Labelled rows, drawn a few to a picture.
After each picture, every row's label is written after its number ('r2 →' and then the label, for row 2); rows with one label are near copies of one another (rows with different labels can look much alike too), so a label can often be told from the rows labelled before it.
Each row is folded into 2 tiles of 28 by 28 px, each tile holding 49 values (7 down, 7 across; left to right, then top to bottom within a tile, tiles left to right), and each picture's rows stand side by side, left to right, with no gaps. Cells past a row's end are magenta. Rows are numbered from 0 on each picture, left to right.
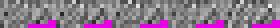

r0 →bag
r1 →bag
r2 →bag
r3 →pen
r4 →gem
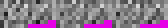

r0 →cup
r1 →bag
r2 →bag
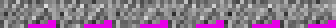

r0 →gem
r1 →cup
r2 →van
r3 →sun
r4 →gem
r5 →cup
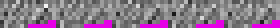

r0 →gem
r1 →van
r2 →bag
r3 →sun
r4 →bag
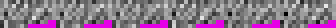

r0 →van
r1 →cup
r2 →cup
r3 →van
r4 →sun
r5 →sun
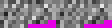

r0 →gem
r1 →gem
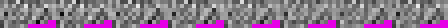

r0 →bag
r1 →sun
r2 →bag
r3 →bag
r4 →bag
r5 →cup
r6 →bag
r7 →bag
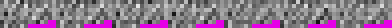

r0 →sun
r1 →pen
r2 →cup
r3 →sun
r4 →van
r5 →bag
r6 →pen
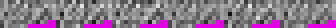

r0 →bag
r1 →cup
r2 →pen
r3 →cup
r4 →sun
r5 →cup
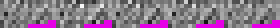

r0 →sun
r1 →pen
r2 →bag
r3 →bag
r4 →bag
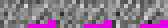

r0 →pen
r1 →sun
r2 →van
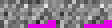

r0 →pen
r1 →gem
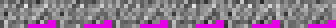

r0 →pen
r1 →pen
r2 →van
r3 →pen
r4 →cup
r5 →cup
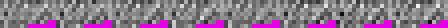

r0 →pen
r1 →cup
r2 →pen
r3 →van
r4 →van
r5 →pen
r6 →sun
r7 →pen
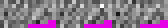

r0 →van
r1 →gem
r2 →sun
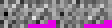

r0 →sun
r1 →sun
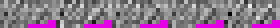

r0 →sun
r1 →van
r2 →bag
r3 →bag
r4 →sun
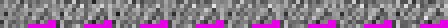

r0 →sun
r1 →cup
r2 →sun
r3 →gem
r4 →gem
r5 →van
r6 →bag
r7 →van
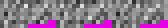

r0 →pen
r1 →pen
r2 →sun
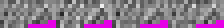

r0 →gem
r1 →gem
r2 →van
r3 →pen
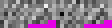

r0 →gem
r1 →sun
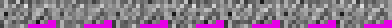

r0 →bag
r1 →pen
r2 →cup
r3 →sun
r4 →cup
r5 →sun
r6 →sun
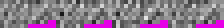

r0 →pen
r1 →sun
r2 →van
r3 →pen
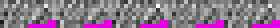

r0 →gem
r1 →van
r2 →gem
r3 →bag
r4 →gem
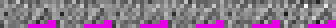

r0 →bag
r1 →bag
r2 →cup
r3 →sun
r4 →pen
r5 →pen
